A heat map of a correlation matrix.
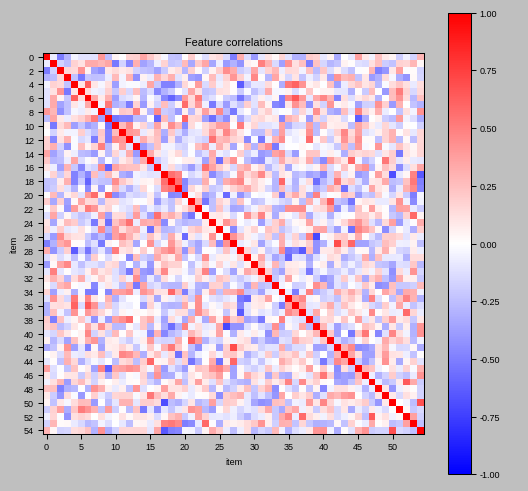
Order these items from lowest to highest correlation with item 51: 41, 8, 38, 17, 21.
8, 17, 38, 41, 21
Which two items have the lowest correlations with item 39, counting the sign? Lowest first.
26, 18
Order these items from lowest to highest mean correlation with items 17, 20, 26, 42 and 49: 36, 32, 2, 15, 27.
2, 32, 36, 15, 27
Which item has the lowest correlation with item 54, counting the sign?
17
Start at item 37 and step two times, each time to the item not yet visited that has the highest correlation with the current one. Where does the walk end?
47
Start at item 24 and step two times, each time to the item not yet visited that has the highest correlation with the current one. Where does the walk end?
38
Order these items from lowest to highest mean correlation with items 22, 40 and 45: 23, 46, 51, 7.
7, 23, 51, 46
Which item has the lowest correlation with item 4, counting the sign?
28
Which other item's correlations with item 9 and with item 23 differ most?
16
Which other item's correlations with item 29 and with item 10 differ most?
12
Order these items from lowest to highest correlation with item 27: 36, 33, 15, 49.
33, 36, 49, 15
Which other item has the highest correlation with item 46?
40
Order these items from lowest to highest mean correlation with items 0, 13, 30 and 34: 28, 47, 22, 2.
2, 22, 47, 28
